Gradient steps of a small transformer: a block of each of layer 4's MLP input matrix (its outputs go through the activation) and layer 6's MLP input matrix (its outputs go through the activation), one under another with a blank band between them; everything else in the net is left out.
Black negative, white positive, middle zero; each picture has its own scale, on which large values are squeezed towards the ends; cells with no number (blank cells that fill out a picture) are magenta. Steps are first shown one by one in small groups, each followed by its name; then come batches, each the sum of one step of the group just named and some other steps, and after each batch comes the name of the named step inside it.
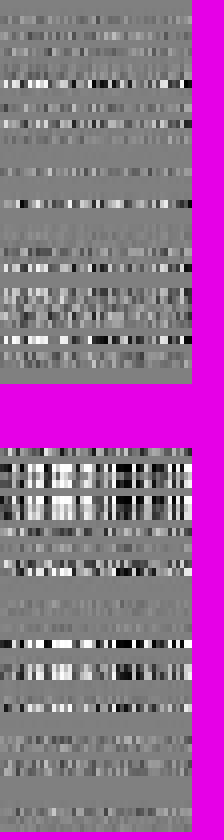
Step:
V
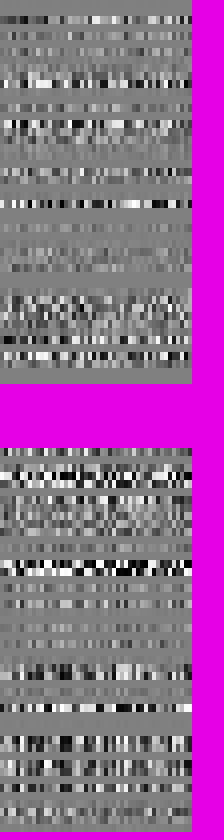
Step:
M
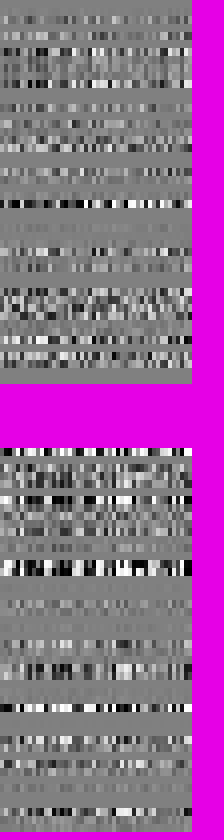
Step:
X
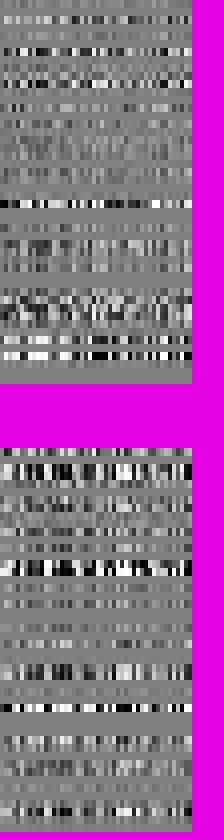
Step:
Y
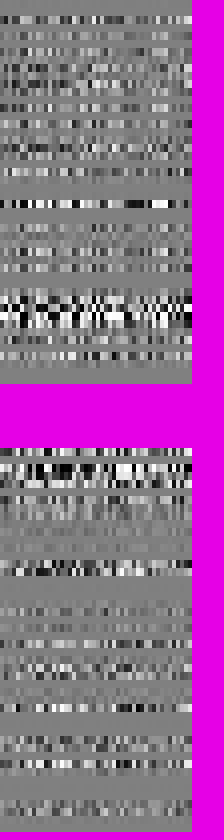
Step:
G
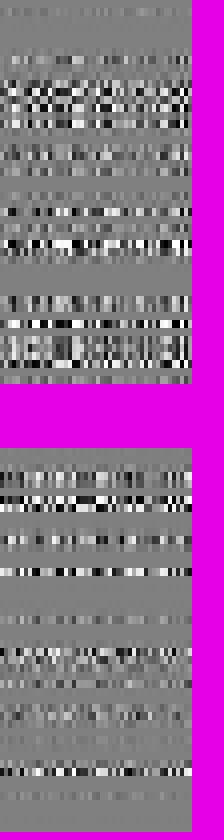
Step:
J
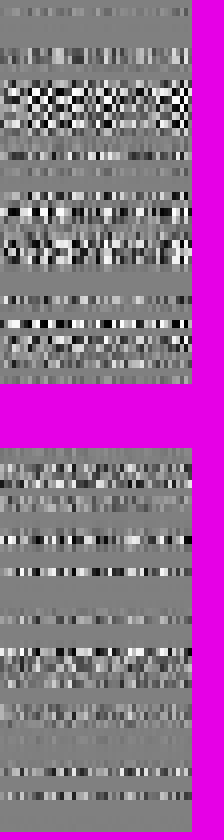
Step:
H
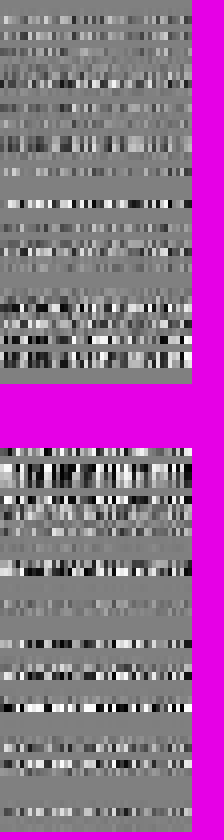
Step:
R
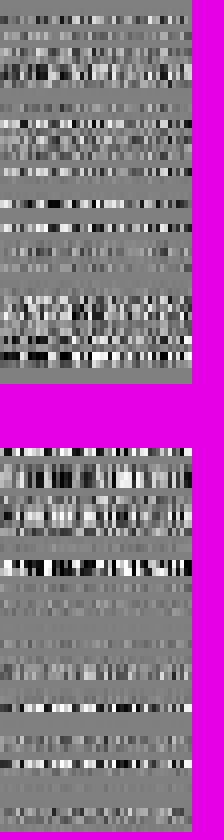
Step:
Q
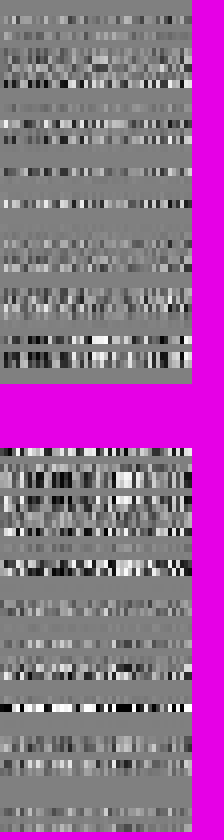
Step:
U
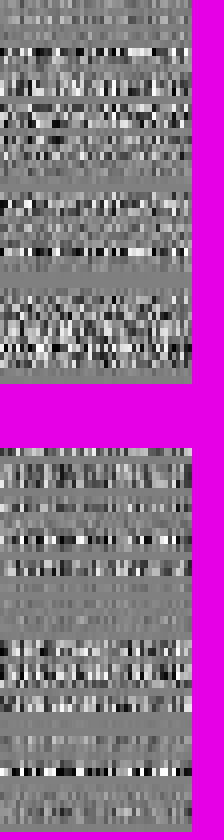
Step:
Y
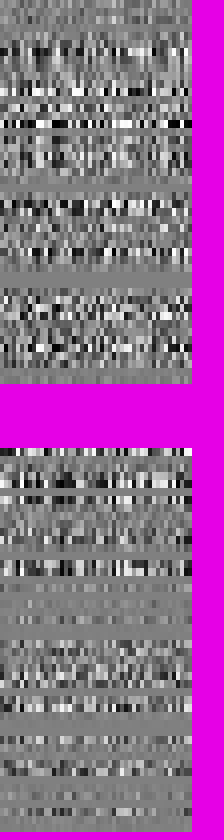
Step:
X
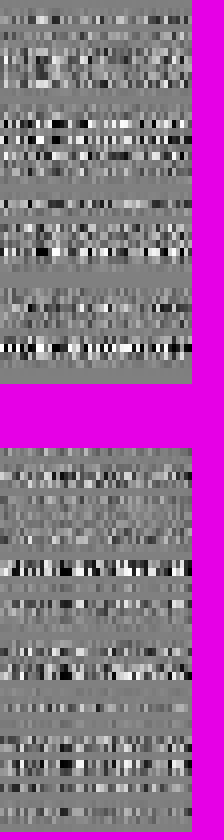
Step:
M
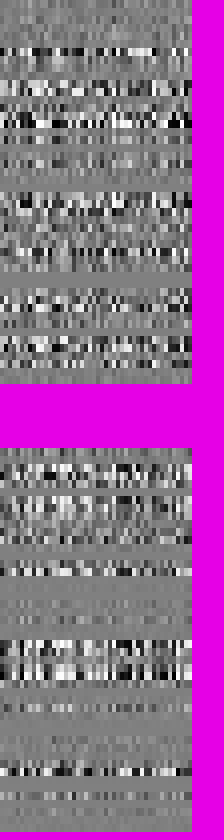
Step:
V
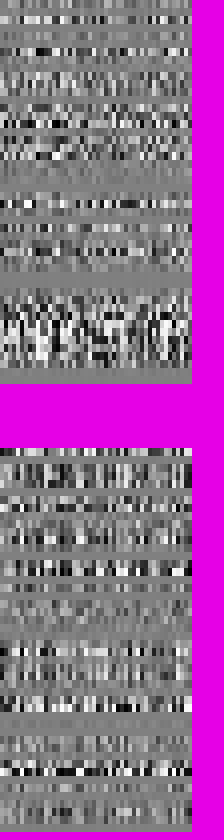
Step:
Y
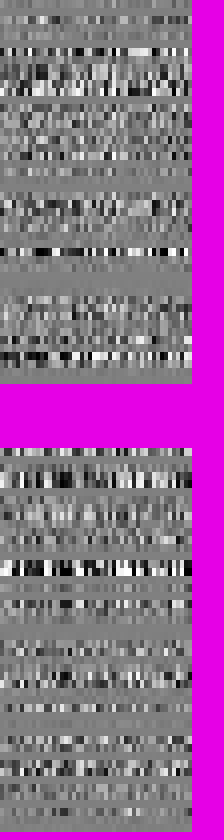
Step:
Q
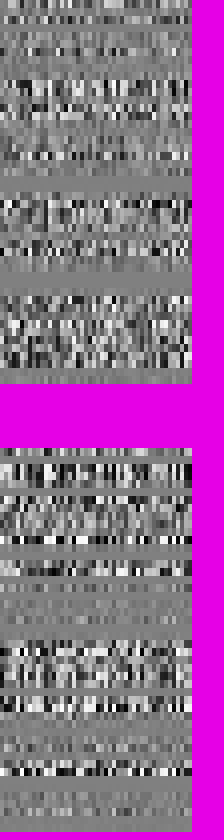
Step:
R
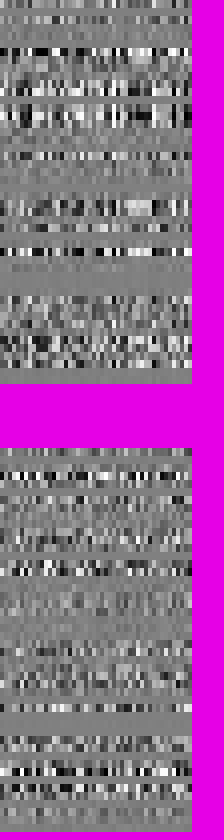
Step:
M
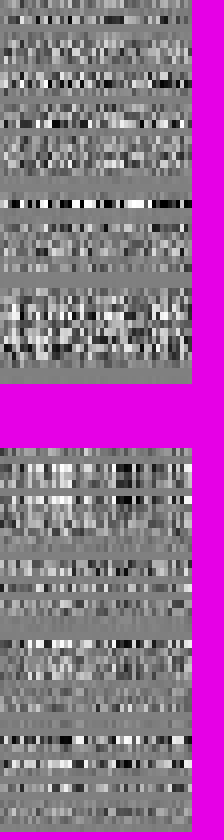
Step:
V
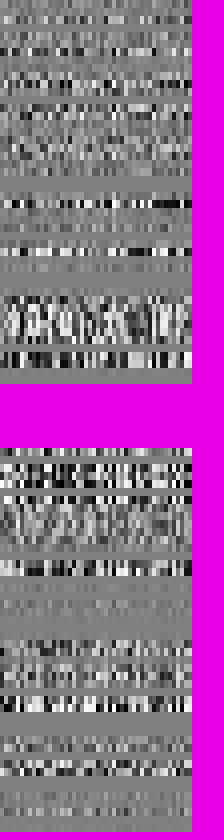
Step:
R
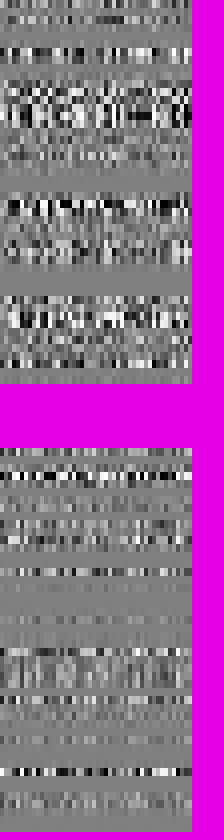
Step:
H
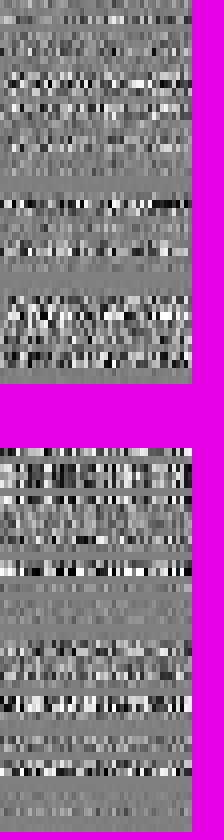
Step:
R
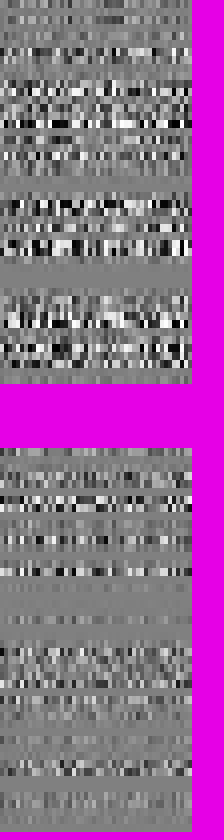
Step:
J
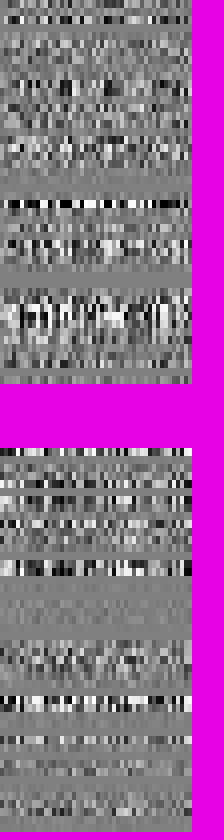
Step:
X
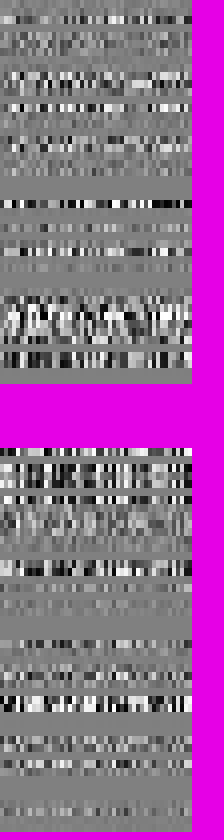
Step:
R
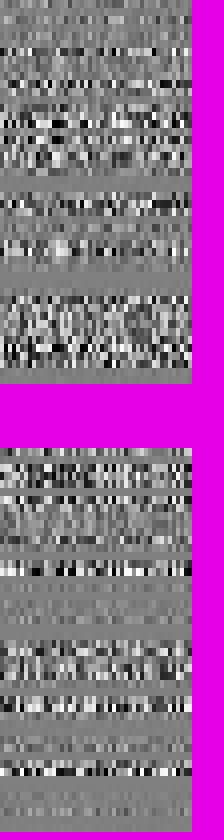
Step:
R
